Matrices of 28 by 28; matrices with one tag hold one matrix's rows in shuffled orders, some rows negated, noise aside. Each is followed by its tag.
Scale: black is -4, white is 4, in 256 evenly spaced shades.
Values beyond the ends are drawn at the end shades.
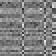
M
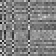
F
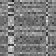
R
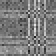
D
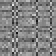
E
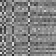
F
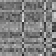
M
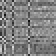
F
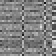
M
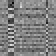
R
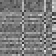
M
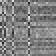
F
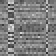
R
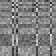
E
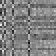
F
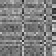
M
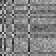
F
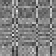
E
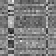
R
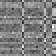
M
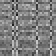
E
